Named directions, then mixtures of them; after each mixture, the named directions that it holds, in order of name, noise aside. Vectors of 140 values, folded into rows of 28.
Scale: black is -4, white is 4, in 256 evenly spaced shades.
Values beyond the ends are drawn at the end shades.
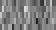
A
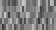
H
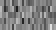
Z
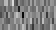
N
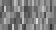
A, N, Z.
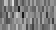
N.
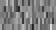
N, Z.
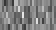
A, N.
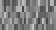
H.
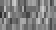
A, H, Z.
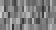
A, H, Z.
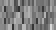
A, N, Z.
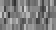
A, H, Z.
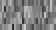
A, N, Z.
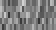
H.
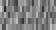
H, N, Z.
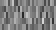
H, N.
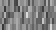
H, N, Z.
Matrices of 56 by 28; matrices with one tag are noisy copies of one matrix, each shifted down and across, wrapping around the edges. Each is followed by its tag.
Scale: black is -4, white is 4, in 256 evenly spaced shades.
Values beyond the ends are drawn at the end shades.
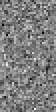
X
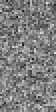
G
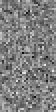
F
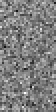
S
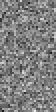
X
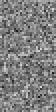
G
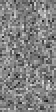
F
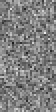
F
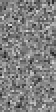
X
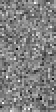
S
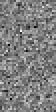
X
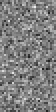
X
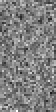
F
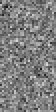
X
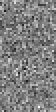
G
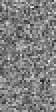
X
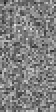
F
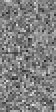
F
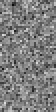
X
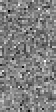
G
